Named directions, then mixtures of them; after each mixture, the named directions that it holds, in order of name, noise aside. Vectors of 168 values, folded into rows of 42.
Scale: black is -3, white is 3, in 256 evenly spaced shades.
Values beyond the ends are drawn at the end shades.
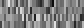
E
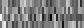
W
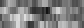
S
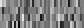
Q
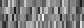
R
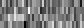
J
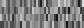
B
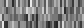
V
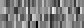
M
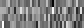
E, M, V.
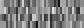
M.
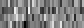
J, M.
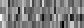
Q, W.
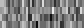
M, Q, W.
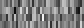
M, R.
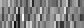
E, Q, R.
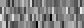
M, W.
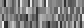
B, V.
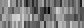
J, Q, S.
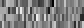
E.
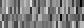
R, V, W.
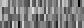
B, Q, V.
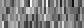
J, V.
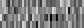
B, M, W.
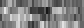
S.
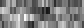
S.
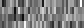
J, Q, W.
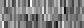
V.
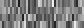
E, J, S.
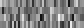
Q.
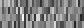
E, Q.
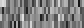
B, Q.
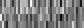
R, V, W.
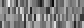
E.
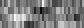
J, S.
